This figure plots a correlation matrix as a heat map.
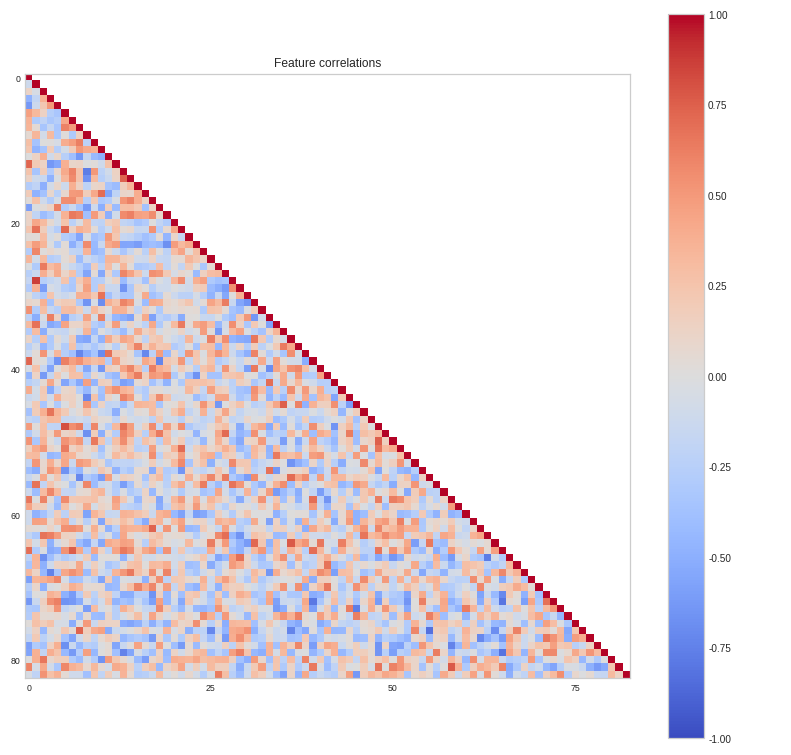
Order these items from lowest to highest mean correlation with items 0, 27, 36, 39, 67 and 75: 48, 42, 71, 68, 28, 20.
71, 42, 28, 20, 68, 48
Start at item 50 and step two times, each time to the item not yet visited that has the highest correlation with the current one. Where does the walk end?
5
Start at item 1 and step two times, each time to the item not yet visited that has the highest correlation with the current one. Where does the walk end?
56
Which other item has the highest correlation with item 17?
62
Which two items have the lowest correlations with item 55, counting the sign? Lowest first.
76, 7
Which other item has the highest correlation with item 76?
7
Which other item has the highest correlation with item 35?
45
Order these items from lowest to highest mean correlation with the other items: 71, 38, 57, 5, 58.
71, 57, 38, 58, 5
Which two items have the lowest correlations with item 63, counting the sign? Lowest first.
66, 29
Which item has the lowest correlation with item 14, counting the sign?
8
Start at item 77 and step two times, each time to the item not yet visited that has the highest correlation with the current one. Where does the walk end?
72
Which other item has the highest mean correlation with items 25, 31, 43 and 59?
64
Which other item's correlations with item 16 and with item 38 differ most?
10
